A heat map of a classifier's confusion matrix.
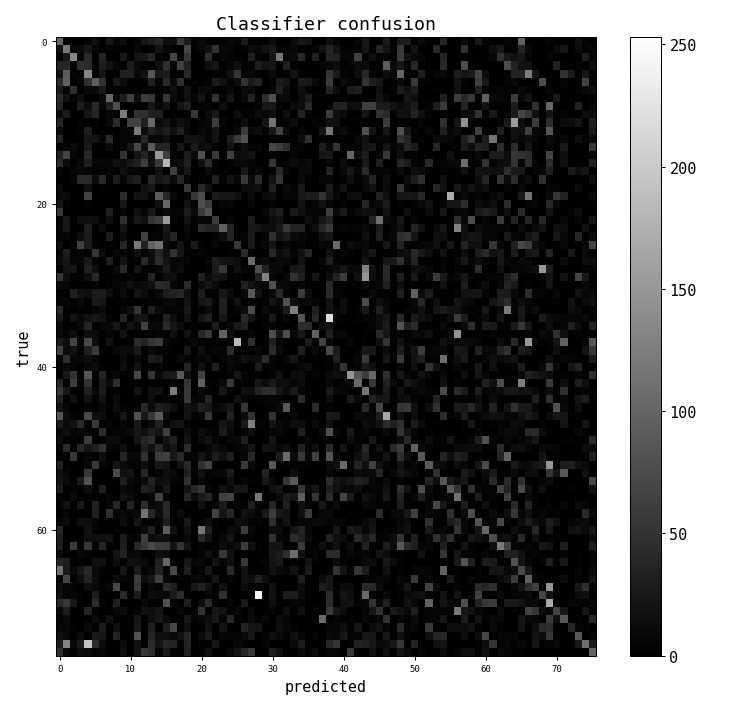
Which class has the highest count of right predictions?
15
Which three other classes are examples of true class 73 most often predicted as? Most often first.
11, 60, 69
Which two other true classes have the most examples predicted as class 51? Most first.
55, 38
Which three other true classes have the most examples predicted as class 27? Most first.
47, 31, 33
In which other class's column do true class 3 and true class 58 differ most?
12
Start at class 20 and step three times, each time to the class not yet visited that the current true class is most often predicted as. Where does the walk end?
53
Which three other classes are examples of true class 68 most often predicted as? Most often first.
28, 43, 59
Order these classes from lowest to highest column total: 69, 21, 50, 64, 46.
21, 50, 64, 46, 69
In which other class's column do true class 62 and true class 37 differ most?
25
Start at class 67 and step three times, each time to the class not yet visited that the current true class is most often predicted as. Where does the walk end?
40
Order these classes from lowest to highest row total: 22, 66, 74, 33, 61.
66, 33, 61, 22, 74
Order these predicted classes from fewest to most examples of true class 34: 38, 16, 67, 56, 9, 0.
67, 16, 0, 9, 56, 38
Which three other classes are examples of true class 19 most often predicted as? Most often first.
55, 66, 14
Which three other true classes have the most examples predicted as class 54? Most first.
39, 65, 43
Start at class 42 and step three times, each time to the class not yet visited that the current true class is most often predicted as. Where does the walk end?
17
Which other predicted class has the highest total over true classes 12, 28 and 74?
4
